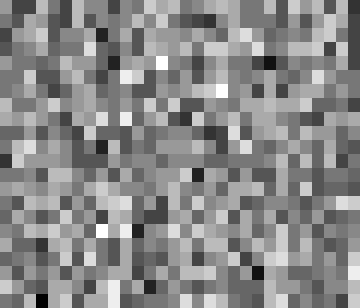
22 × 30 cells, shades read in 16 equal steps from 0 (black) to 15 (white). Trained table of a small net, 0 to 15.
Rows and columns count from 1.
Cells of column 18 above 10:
5
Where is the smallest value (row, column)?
22, 4
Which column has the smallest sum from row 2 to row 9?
30
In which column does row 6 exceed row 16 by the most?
12
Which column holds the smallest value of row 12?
1
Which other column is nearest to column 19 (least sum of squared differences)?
18
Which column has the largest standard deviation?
9
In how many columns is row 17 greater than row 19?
15
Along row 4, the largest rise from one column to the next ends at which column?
29
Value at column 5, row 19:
7
